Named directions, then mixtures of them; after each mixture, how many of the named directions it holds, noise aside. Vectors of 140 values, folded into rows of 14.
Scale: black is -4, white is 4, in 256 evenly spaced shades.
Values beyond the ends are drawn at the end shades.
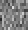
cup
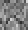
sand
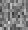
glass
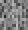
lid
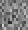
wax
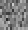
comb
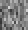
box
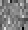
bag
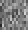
three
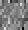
one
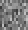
two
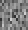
four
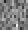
two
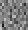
one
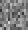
one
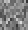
one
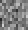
three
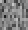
one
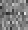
four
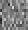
two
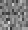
two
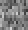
three
